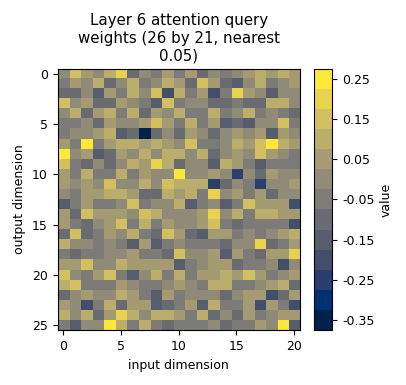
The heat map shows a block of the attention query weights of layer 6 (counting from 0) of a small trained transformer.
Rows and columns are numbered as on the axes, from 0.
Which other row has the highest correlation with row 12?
22
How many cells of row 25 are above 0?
5
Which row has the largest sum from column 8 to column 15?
14
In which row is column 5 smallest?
6
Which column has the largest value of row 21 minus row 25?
1
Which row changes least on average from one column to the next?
21
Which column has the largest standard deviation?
13
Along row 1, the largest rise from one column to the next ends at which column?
12
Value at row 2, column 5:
-0.05
